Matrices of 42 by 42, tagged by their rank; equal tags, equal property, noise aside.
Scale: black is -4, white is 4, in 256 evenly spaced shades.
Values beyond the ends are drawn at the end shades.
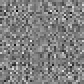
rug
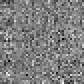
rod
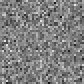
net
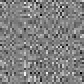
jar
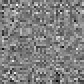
rod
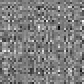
jar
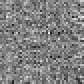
rod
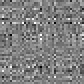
jar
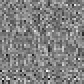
rod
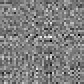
rug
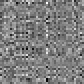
jar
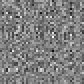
rug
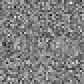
net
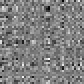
jar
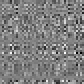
jar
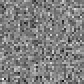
net
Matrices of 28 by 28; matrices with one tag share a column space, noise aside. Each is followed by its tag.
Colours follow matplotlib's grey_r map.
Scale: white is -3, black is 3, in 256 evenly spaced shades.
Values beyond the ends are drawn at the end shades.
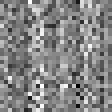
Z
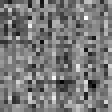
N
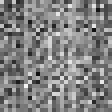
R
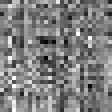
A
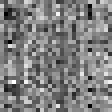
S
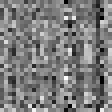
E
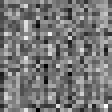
E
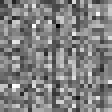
Z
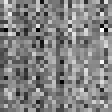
R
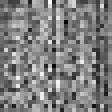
N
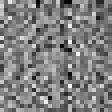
Z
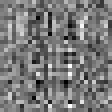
N
